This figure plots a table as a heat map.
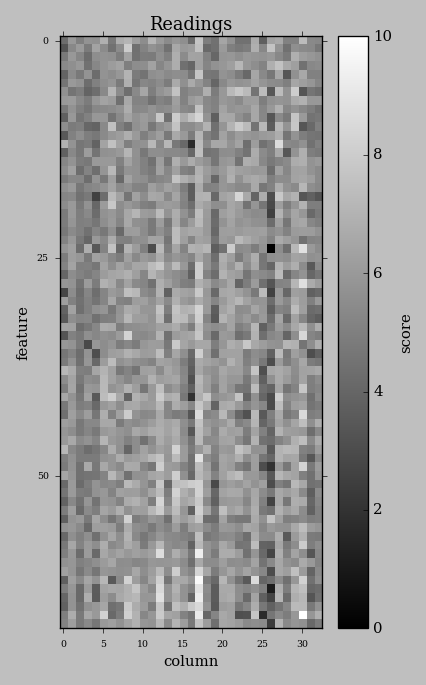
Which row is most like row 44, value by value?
33
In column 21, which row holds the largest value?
24
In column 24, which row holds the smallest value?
18
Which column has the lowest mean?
26
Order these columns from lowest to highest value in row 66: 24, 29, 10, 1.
10, 29, 1, 24
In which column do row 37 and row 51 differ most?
16
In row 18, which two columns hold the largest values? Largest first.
22, 27
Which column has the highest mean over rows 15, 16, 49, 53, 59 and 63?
17
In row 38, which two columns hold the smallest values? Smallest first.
25, 16
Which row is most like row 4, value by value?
13
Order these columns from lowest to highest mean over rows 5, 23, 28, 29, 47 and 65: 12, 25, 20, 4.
4, 25, 20, 12
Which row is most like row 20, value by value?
67
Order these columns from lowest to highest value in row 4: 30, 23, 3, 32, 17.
23, 32, 3, 30, 17
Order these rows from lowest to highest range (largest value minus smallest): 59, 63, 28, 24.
28, 59, 63, 24
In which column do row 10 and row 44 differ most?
30
